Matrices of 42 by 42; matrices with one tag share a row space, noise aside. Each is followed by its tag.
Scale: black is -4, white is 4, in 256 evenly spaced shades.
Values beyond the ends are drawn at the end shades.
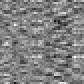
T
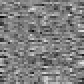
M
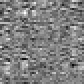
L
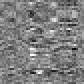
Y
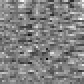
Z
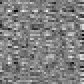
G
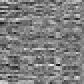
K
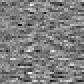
Z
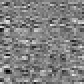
L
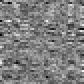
G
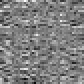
L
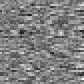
Z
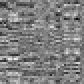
K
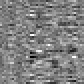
Y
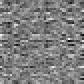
G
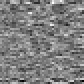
Z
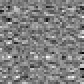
G
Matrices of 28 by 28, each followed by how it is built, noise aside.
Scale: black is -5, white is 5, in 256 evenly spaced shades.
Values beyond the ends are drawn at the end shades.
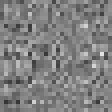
low rank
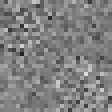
block diagonal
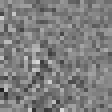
lower triangular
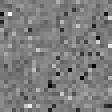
sparse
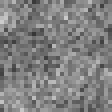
smooth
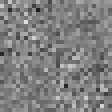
block diagonal
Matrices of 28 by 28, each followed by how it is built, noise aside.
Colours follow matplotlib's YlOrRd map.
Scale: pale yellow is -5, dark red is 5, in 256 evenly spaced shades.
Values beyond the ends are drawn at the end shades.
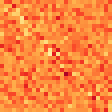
banded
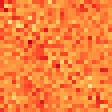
banded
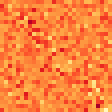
banded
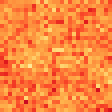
smooth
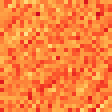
Hankel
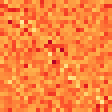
banded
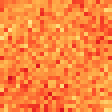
smooth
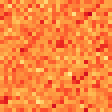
Hankel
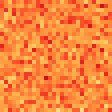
noise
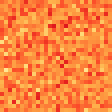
noise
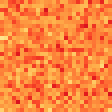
noise
